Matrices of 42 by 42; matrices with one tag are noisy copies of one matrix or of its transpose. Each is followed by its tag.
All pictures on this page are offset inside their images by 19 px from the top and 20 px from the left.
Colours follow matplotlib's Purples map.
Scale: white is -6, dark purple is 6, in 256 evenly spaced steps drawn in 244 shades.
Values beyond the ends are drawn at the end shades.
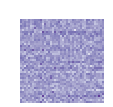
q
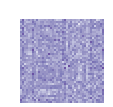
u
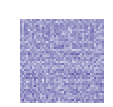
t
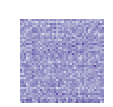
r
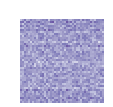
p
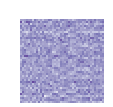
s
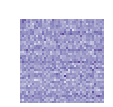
q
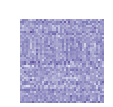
u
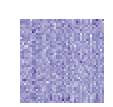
q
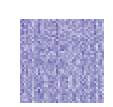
s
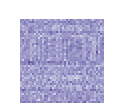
u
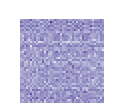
p
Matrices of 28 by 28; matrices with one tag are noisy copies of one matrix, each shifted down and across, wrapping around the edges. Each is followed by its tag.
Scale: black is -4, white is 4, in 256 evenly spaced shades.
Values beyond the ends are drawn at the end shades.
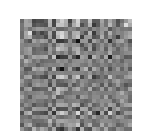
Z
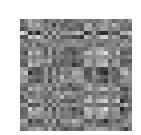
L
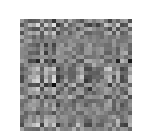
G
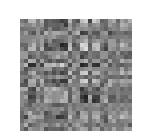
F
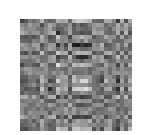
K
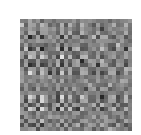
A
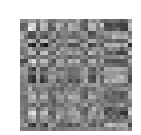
F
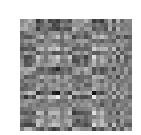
L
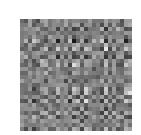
A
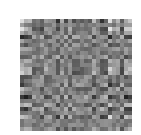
K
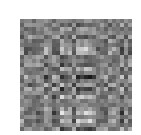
K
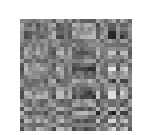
F
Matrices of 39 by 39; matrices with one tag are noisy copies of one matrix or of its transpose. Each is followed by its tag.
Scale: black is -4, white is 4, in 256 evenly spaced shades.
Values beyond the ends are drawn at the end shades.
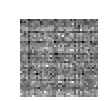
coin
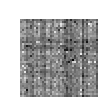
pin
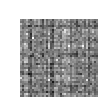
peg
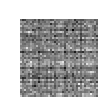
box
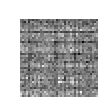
coin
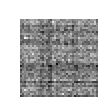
pin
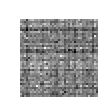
peg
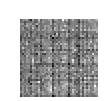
box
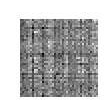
coin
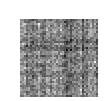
pin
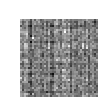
peg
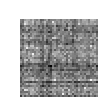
pin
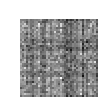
pin
